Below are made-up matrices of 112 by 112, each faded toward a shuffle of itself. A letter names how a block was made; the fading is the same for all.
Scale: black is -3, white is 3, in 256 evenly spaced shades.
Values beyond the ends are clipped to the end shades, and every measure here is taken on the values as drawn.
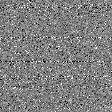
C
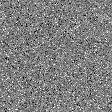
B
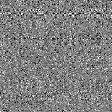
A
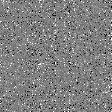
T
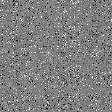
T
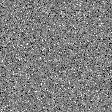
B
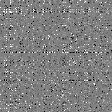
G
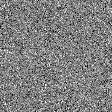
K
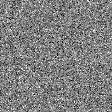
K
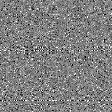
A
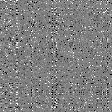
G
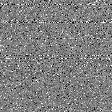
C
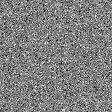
B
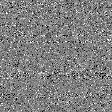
C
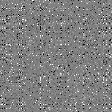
G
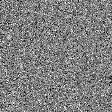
K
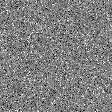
B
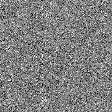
K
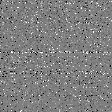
T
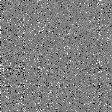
T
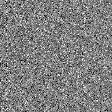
K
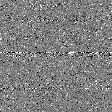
C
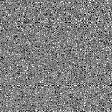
A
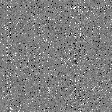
T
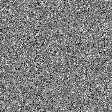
K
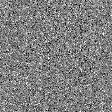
K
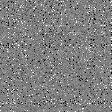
T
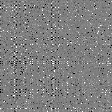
G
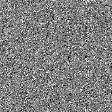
K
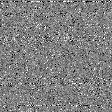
C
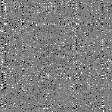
G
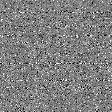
C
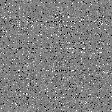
T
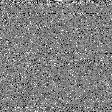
C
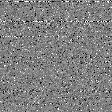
C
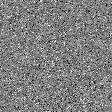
B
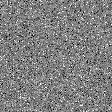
B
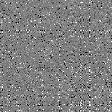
G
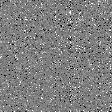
T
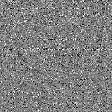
A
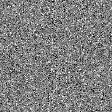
K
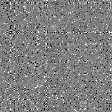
G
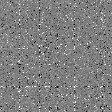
T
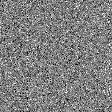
K
